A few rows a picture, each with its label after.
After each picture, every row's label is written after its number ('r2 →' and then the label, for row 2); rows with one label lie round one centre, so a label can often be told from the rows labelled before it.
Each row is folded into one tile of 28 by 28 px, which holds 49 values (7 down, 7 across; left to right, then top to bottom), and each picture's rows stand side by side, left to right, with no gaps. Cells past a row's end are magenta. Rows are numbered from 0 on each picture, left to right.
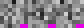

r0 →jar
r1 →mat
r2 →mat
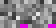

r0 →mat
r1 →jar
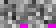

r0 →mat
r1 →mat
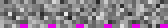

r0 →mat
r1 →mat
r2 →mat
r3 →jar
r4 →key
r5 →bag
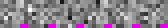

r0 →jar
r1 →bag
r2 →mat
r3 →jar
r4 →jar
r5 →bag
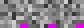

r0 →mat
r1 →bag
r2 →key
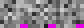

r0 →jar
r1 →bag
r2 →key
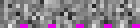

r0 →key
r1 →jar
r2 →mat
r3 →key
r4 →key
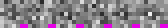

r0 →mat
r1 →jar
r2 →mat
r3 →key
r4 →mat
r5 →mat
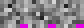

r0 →key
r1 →mat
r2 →key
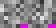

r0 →bag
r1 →jar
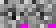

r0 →mat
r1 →mat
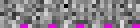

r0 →mat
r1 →jar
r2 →key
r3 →key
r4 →key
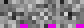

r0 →mat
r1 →bag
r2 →mat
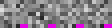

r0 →bag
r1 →mat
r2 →bag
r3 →bag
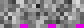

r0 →jar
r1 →key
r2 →jar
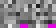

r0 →key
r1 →key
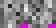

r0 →key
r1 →jar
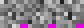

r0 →mat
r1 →jar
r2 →mat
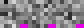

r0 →mat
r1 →bag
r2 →mat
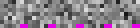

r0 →jar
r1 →bag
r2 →mat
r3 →bag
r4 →mat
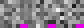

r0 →bag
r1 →key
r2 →bag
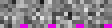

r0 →jar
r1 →jar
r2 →mat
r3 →bag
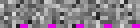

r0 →bag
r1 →jar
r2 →bag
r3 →mat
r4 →key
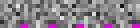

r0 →key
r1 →key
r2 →bag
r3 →mat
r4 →key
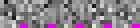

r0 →mat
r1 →bag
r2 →key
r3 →key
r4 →mat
